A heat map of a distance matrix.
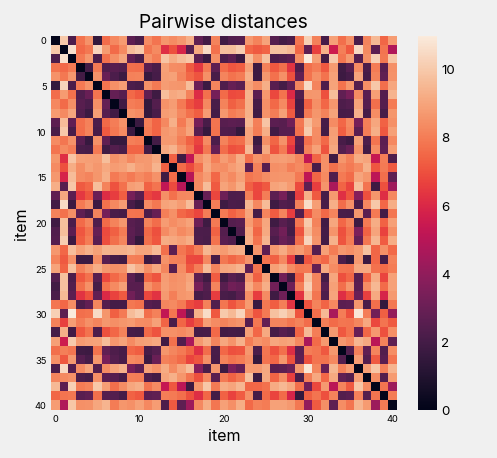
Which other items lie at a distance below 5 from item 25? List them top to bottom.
14, 23, 31
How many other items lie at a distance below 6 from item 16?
7
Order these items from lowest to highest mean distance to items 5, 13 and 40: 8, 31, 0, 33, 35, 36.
33, 0, 36, 31, 35, 8
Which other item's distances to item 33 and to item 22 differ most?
2
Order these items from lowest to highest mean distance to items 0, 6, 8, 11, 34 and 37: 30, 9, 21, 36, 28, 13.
28, 21, 9, 36, 30, 13
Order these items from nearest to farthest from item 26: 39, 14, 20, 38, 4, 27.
20, 27, 39, 4, 14, 38
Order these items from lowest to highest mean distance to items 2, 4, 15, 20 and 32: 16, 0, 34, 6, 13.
0, 34, 6, 13, 16
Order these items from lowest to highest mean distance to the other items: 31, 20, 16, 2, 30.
20, 2, 16, 31, 30
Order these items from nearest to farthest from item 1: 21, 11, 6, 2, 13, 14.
13, 14, 11, 6, 21, 2
